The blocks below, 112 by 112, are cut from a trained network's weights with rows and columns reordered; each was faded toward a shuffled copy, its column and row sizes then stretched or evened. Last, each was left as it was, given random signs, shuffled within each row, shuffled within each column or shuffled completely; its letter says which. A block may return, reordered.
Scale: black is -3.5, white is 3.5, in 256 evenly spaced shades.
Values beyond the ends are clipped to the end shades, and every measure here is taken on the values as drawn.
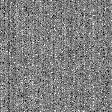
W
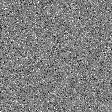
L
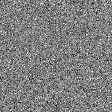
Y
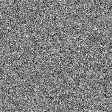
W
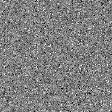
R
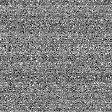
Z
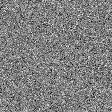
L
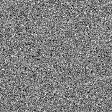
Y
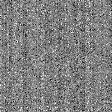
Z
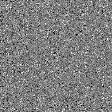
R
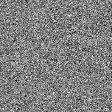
R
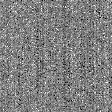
Z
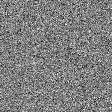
L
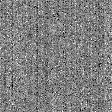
W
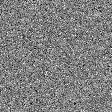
L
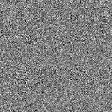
Z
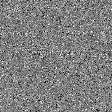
Y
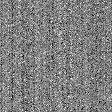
W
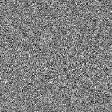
Z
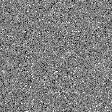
R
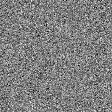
W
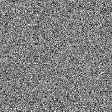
Z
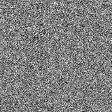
R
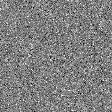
W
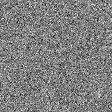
Y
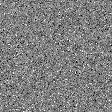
L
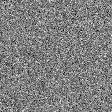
L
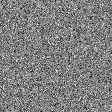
L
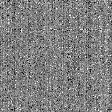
Z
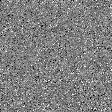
Y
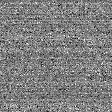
Y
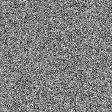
W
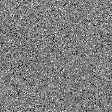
R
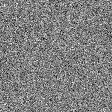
L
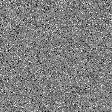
Y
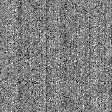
Z
